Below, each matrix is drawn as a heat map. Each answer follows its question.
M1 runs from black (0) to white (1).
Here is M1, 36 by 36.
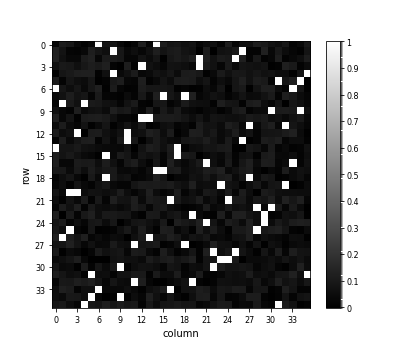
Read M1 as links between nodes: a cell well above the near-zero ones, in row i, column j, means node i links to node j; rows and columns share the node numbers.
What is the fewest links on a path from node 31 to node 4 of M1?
2
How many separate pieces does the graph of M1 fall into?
2
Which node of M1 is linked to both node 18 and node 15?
node 7
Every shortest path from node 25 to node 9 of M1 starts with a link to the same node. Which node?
node 28
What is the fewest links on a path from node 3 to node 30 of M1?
6
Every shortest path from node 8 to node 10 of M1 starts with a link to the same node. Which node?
node 1
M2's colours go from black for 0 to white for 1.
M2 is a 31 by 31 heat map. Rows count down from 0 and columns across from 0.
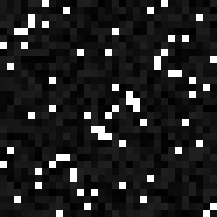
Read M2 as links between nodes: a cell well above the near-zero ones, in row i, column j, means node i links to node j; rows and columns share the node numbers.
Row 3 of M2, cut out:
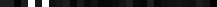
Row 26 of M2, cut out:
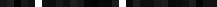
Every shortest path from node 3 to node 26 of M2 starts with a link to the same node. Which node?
node 4
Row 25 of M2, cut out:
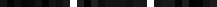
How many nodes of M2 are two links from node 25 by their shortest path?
2
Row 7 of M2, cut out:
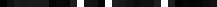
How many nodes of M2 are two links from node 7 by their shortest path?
4
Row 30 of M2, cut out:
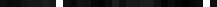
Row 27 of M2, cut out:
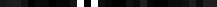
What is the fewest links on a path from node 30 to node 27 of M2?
7
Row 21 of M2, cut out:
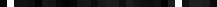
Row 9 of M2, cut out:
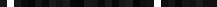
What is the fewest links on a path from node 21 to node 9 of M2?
2
